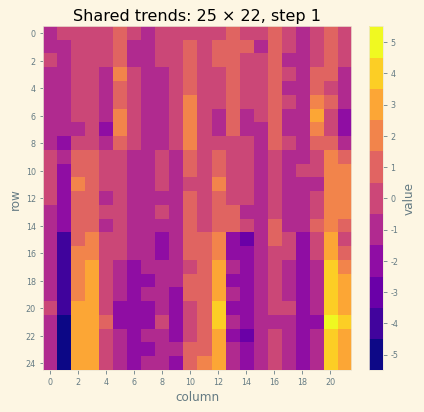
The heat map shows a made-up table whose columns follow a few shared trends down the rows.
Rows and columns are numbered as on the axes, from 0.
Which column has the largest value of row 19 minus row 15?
21
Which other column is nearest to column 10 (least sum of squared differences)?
16
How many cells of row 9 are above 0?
6
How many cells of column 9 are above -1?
9
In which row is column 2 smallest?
7
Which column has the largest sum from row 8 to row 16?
20
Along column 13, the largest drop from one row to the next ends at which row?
15
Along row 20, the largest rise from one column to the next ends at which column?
2
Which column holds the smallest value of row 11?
1
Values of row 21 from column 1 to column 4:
-5 3 3 1
